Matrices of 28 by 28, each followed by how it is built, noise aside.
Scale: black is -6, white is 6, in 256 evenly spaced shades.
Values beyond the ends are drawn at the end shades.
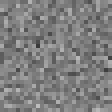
noise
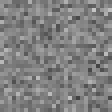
repeating rows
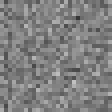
repeating rows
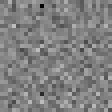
low rank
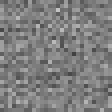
blocks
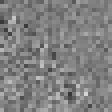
lower triangular
